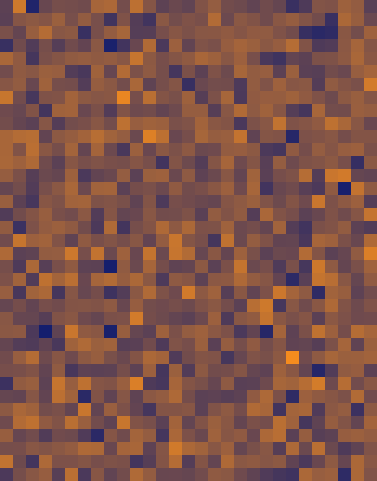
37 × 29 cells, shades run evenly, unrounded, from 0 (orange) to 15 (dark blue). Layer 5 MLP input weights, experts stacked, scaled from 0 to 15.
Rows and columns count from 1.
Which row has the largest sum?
29
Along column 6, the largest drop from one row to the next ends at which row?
20
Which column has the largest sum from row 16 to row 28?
24
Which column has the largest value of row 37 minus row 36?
1
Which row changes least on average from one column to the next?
5
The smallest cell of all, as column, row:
23, 28
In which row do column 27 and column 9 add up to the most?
21
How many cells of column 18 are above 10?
4
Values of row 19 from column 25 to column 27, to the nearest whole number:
5 6 8
